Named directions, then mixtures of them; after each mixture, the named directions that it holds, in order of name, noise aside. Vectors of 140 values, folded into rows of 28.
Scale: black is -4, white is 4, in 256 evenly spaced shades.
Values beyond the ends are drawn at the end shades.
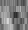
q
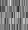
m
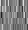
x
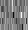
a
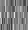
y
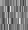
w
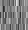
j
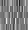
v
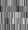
j, m, q.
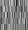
j, w, y.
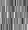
y.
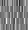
v.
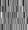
x.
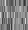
y.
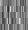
w.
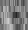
q.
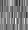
j, m, v.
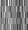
m, q, x.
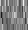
q, x.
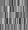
a, v, w.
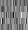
a, y.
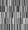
m, y.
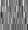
x.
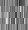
q, v, y.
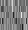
a.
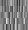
v.
